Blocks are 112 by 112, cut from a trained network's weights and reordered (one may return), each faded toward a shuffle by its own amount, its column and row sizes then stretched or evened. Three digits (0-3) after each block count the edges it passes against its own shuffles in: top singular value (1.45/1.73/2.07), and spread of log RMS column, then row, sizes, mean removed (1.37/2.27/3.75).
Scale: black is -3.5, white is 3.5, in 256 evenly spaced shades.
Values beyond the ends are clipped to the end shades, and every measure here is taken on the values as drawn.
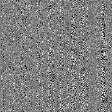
0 3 0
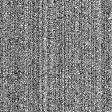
3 0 1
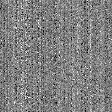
2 2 1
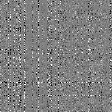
1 3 2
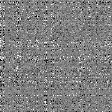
1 2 2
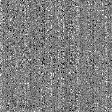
1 2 1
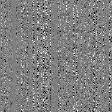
0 3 0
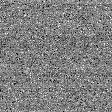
0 0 0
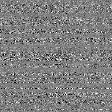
0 1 3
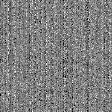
2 2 0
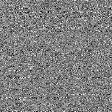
1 0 2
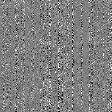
0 3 0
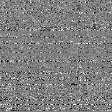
0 1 3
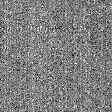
1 0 1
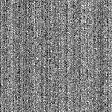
3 1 0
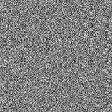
3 1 1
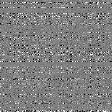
1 2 3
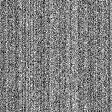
3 0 0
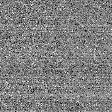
1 1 0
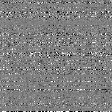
1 1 3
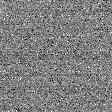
0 0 0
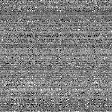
3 1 2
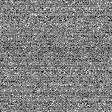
2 0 1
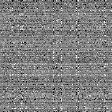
3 2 2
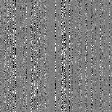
1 3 0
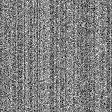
3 0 0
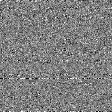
1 0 2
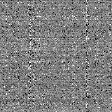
1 2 1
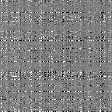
3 2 3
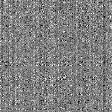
2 1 2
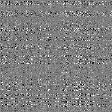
0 2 3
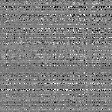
2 2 3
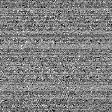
3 1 1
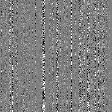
1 3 0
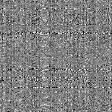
2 1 2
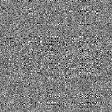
2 2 2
